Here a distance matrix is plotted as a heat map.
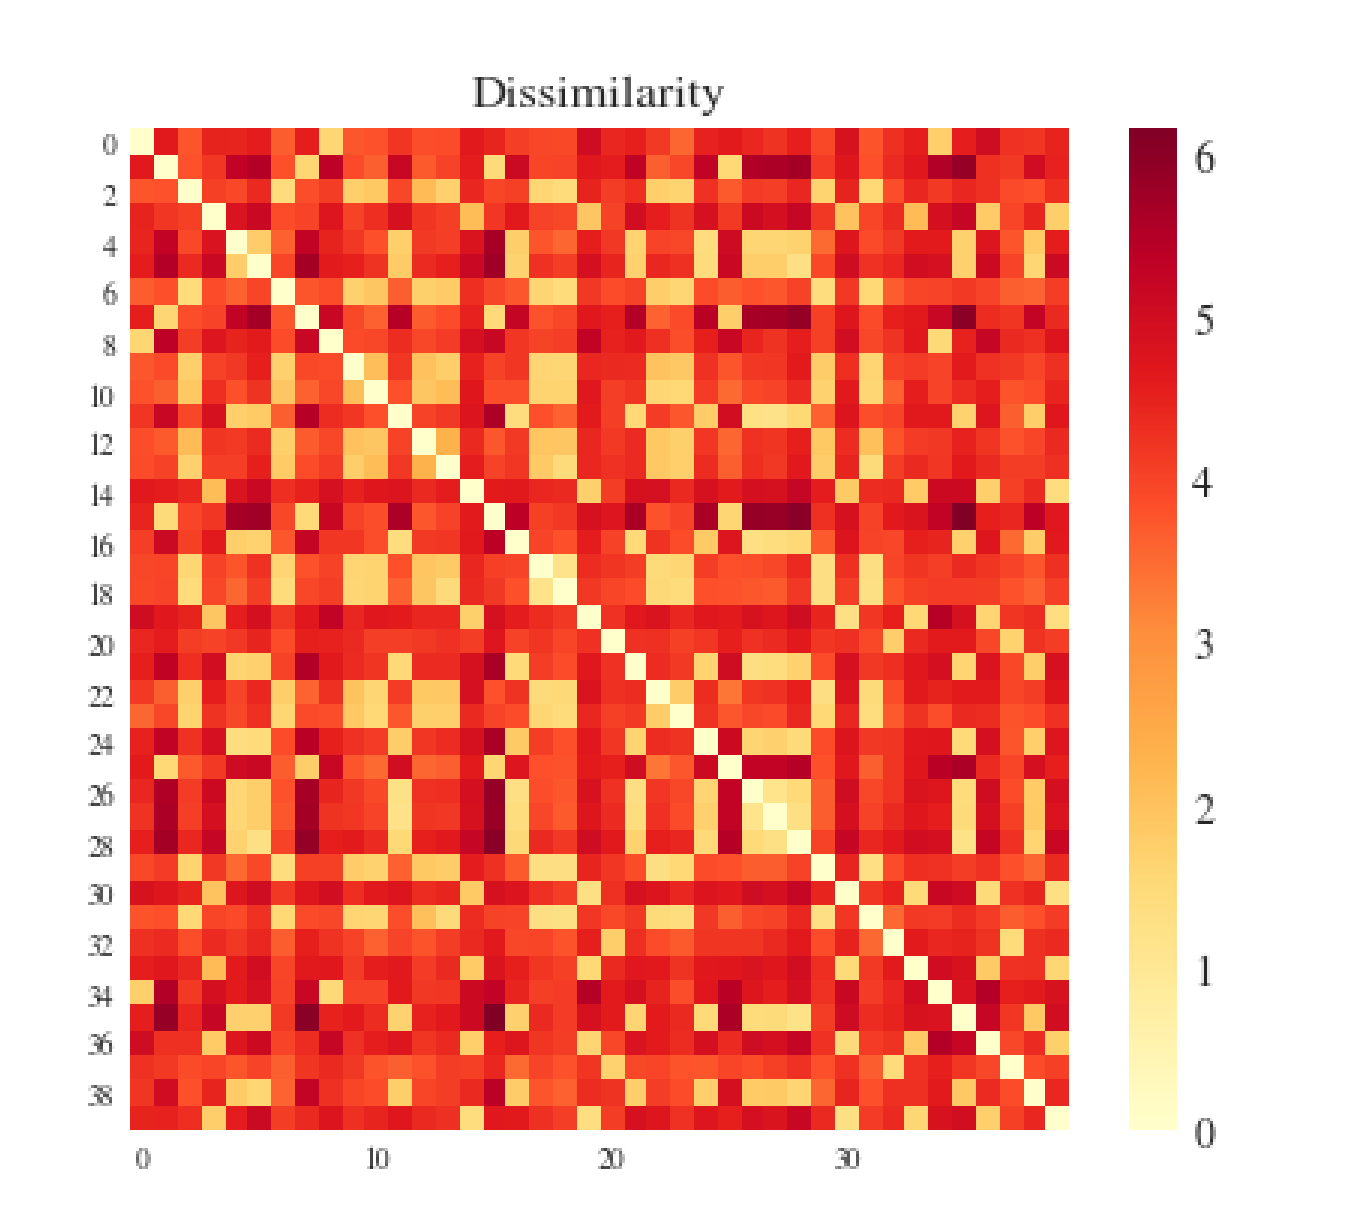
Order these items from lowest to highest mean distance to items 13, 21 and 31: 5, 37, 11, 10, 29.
29, 10, 11, 5, 37
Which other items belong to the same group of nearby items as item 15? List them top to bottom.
1, 7, 25
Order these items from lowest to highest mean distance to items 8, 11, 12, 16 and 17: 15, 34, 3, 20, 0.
0, 34, 20, 3, 15
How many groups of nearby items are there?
6
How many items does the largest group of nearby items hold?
12
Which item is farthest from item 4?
15
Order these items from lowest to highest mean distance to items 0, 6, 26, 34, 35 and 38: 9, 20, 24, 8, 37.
24, 8, 9, 37, 20
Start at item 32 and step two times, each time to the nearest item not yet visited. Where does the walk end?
20
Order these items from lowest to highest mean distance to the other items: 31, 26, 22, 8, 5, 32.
31, 22, 26, 5, 32, 8
